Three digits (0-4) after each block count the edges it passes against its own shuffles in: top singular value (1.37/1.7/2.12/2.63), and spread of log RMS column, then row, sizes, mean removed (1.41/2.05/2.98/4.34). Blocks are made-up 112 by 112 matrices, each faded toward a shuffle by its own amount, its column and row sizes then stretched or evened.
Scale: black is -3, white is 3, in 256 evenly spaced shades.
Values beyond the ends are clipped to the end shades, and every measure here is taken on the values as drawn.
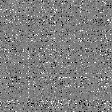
0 2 3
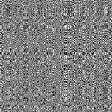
4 3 1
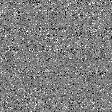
0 0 2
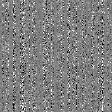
1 4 0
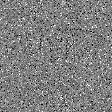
0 1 0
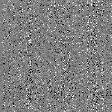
0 3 1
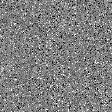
0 2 0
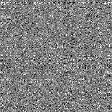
2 1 2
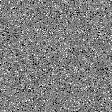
2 0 1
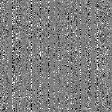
1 4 1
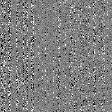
0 4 0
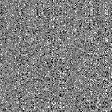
3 2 0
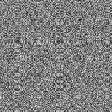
4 0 0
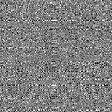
4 0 3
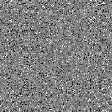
3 1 0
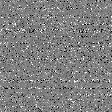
0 0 3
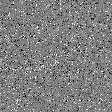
0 0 1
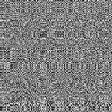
4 0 3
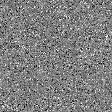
0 0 1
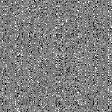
3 3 0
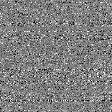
1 0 3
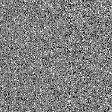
0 2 0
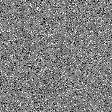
0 0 1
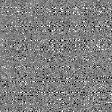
3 2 3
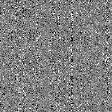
1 3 1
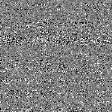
0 2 3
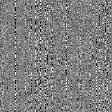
3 4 0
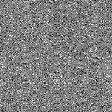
3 0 1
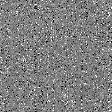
1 2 0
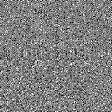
3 1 1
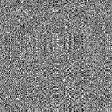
4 2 1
